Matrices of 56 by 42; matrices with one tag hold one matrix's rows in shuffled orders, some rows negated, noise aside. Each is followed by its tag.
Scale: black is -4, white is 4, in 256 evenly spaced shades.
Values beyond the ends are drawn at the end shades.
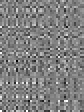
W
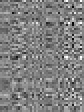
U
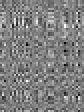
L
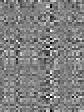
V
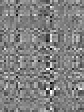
V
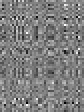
L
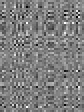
L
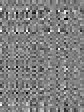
W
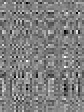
L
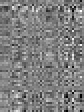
U
